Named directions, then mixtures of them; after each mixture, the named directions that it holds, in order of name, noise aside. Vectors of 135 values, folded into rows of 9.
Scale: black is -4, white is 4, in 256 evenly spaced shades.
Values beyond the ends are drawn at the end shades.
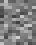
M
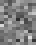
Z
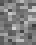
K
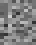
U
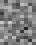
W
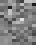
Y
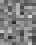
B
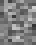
K, M.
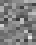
Y, Z.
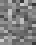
U, W, Y.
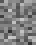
B, M, Y.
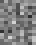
B.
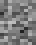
U, W.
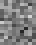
B, W.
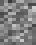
K, M, Z.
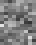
Z.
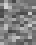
M.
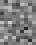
W.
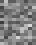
M, W.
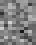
K, U, W.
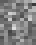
K, Y, Z.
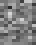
U, Y.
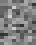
U, Y.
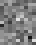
Z.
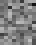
B, U, Y.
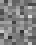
B, W.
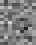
M, W, Y.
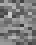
M, U, Y.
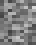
K, M.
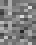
B, U, W.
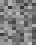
B, K, Y.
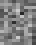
B, M.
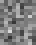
B.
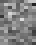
K, M, Y.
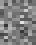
B, U, W.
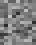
U.
